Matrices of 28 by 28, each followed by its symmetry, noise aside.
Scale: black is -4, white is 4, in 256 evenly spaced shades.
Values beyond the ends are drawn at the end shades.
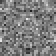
mirrored left to right.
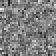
antisymmetric.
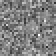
mirrored top to bottom.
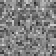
mirrored left to right.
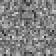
mirrored left to right.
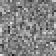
same after a half turn.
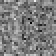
mirrored top to bottom.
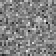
no symmetry.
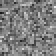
no symmetry.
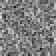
same after a half turn.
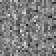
mirrored top to bottom.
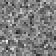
symmetric.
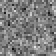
symmetric.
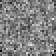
mirrored top to bottom.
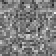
mirrored left to right.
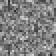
mirrored top to bottom.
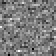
same after a half turn.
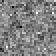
no symmetry.
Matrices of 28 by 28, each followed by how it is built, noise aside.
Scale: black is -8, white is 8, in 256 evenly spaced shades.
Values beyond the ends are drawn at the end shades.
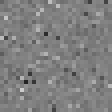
sparse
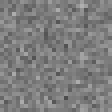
repeating rows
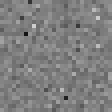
sparse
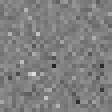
sparse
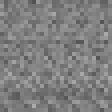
repeating columns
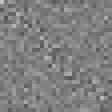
banded
